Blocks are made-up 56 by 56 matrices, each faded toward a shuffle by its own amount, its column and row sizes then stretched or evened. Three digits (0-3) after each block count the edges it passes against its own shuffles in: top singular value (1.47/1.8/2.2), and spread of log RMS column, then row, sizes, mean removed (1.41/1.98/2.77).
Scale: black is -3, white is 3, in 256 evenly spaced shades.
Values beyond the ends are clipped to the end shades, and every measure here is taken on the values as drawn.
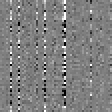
3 3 0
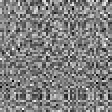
3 1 1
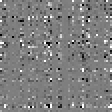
1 3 3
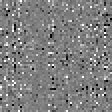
1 2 1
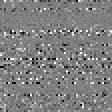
0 0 3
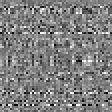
3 0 3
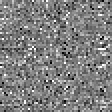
1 1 1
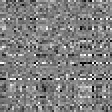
3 1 3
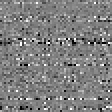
0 1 3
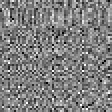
3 2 0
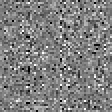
1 2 1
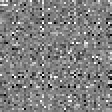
2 2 2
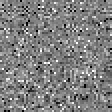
2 0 0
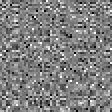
3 1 0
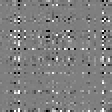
3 3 3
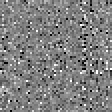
2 2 0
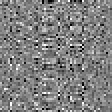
3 2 1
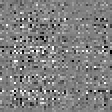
1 3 3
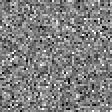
1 0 0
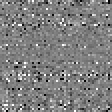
1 1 3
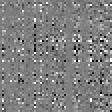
2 3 2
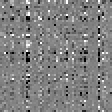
3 3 2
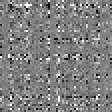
0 3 3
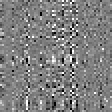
3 3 1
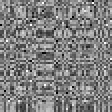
3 0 0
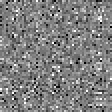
1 1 1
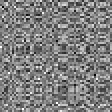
3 1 1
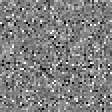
0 0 2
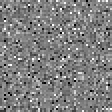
1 1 1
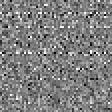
2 1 2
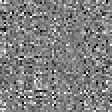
2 2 1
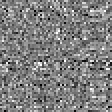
2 1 2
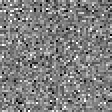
0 0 1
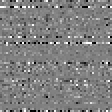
1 1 3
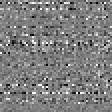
2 1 3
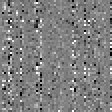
1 3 1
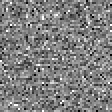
1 0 0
